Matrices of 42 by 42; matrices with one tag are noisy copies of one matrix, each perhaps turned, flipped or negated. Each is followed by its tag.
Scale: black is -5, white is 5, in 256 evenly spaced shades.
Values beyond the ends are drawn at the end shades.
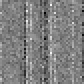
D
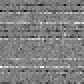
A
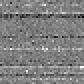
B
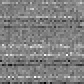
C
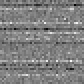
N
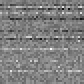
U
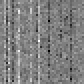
U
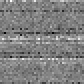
D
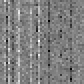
U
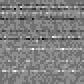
U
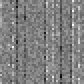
A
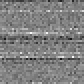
D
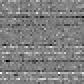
A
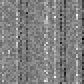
C
